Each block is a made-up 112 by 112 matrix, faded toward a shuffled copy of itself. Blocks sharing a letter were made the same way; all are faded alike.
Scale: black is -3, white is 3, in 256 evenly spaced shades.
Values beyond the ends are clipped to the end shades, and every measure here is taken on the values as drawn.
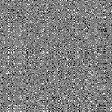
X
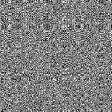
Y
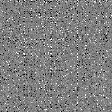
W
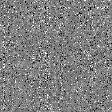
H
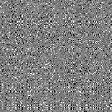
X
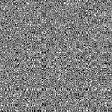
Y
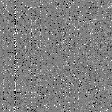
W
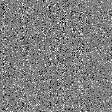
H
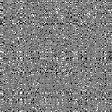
X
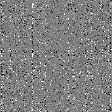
W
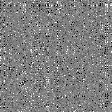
W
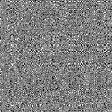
Y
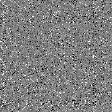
H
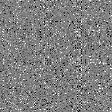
W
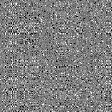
X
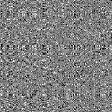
Y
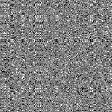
Y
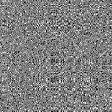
Y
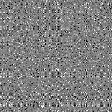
X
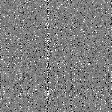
W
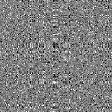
Y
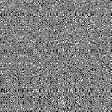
X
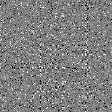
W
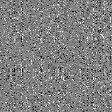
W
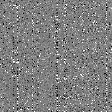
W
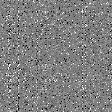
W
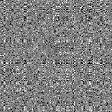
Y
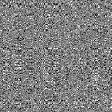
Y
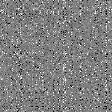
W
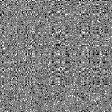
Y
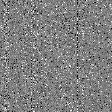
H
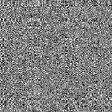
Y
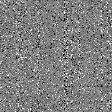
H
